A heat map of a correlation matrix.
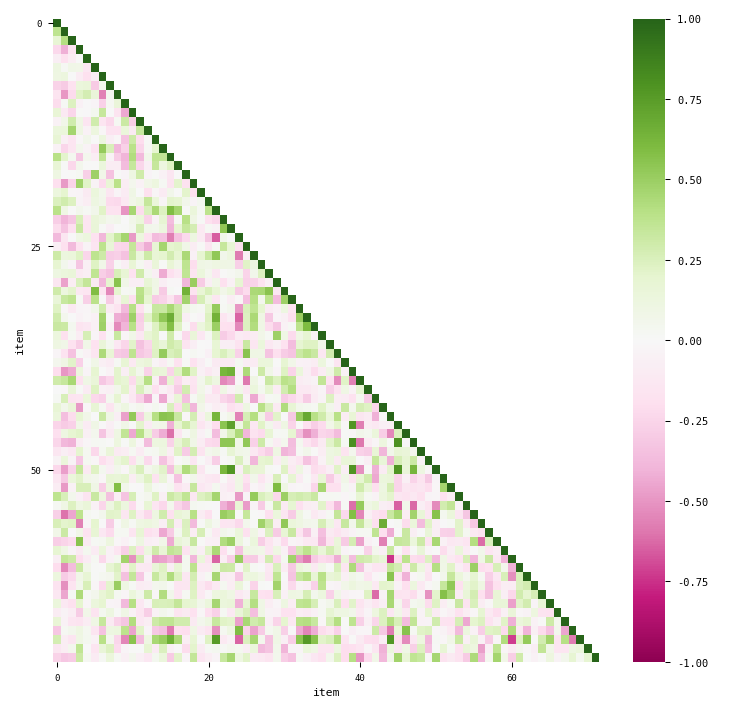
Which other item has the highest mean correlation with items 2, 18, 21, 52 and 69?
44
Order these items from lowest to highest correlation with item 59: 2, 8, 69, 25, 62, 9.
9, 8, 2, 25, 62, 69
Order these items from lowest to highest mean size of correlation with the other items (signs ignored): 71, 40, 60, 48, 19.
19, 48, 71, 40, 60
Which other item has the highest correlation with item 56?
43
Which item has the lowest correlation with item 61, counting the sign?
1
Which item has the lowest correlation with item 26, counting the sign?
24
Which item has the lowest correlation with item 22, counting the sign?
40
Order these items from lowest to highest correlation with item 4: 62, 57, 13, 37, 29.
57, 37, 13, 62, 29
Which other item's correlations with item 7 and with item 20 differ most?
30
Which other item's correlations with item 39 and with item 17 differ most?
31
